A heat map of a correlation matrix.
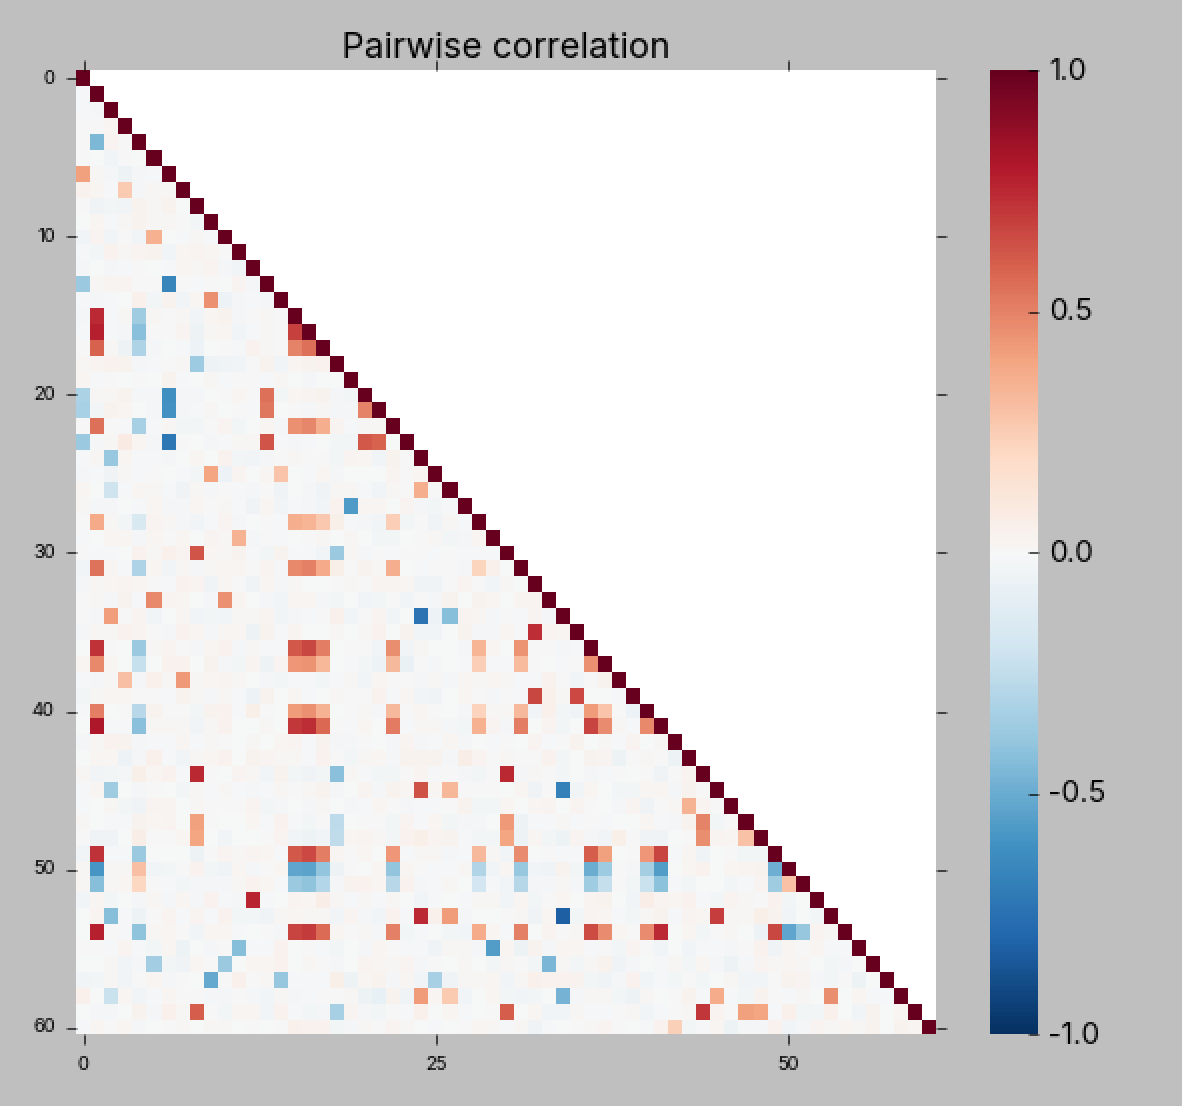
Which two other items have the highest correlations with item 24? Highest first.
53, 45
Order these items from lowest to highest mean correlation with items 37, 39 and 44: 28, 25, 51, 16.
51, 25, 28, 16
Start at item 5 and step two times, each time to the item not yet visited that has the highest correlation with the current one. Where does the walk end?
10
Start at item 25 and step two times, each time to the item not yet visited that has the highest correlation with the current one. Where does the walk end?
14
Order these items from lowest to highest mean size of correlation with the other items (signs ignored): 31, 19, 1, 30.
19, 30, 31, 1
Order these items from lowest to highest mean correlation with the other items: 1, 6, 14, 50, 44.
50, 6, 14, 44, 1
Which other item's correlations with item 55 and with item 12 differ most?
52
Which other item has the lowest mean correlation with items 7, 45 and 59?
34
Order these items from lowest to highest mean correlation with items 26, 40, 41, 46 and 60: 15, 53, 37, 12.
12, 53, 37, 15
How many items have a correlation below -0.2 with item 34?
5
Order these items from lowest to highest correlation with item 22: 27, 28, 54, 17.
27, 28, 17, 54
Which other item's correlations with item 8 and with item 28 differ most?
44
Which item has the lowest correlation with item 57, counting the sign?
9
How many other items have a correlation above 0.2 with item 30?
5
